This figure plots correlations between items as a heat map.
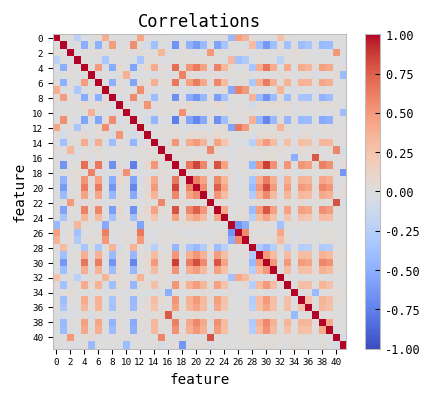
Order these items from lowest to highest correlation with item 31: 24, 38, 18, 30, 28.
28, 18, 24, 38, 30
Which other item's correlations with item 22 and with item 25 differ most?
40
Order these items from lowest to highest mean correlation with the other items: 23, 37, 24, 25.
25, 37, 24, 23
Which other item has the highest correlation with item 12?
26
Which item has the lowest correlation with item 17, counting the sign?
11
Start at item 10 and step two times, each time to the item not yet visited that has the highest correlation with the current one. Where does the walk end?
5
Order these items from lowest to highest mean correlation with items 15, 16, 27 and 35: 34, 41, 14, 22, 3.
34, 3, 41, 14, 22
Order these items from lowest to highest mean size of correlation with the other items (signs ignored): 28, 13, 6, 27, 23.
13, 27, 28, 6, 23
